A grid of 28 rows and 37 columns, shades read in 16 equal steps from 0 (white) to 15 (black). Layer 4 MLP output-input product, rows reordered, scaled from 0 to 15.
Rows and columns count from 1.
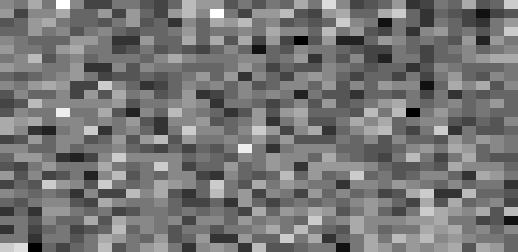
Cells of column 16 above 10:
4
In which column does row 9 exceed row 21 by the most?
8
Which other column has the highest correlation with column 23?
31
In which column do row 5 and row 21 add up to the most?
25
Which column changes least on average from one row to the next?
27
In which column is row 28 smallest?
2
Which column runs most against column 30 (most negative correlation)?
5
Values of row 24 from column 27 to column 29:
6 9 11
